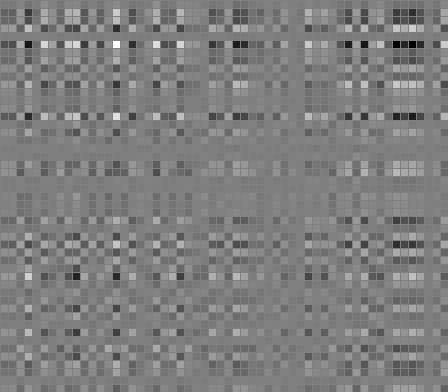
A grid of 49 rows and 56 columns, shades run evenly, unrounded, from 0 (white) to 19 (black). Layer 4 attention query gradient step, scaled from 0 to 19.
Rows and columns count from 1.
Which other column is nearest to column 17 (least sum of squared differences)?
31
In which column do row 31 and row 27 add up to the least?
15
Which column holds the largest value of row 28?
50
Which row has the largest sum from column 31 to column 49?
44
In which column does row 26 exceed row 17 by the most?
4
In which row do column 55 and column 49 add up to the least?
11
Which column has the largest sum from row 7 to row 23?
20
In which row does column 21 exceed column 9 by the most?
6
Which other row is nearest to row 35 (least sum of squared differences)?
42
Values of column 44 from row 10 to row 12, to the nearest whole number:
11 5 8
